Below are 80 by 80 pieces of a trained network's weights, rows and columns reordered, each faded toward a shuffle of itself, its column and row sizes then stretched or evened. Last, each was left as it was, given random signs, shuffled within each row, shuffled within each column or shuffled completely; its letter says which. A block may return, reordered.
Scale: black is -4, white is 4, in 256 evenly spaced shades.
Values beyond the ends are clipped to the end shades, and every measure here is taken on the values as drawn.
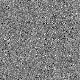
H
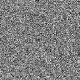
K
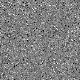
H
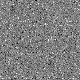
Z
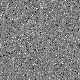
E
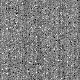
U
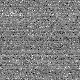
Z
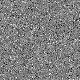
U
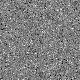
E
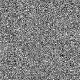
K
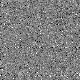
H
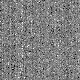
U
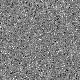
E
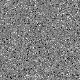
H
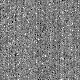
U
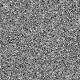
Z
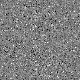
H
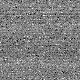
Z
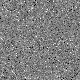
E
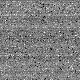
Z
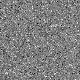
Z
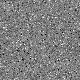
E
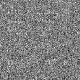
K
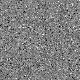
H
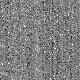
U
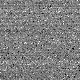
Z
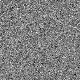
U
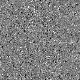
H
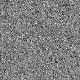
H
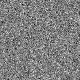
E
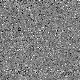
Z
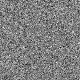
Z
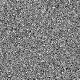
Z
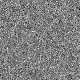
E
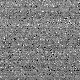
Z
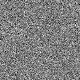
H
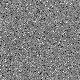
E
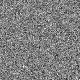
Z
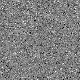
Z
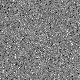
E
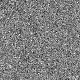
E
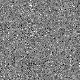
H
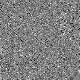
H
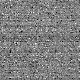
K
